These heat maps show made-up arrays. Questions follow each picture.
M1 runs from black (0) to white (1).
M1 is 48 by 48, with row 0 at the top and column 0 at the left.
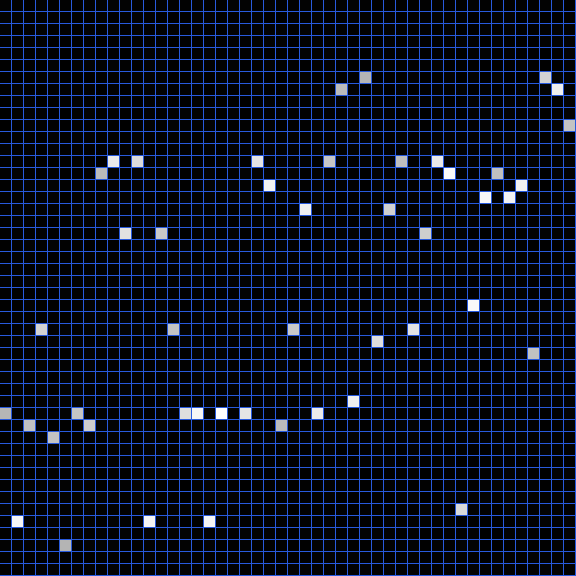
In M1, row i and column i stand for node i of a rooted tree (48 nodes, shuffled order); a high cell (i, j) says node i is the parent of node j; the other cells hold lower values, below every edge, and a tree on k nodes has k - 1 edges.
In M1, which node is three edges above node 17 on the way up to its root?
34
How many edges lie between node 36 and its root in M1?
2
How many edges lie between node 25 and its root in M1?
7
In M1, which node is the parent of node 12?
43
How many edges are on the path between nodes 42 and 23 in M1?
7
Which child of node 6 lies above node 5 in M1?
45
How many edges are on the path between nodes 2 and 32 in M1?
9
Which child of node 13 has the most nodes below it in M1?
27
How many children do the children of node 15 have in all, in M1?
3
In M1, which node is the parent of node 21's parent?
19
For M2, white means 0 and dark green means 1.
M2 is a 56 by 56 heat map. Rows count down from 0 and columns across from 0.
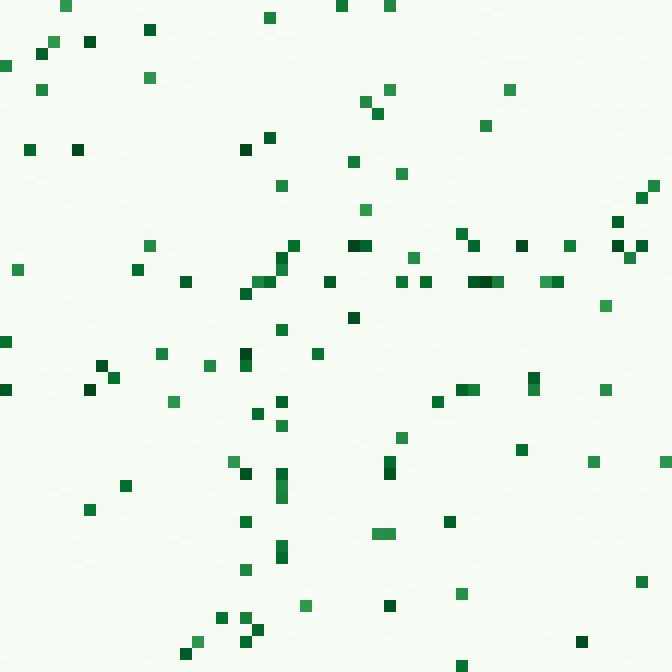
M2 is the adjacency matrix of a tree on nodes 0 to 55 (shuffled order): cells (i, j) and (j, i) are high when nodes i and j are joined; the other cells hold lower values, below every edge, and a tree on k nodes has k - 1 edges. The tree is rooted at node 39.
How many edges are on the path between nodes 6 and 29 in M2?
3
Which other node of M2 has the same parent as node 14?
36
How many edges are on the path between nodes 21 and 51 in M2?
4
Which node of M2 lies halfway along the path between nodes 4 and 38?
7
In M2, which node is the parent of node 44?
32
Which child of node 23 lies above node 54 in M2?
15
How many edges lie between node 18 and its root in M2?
3
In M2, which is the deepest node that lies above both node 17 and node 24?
20
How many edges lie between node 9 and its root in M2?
4
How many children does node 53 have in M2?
2
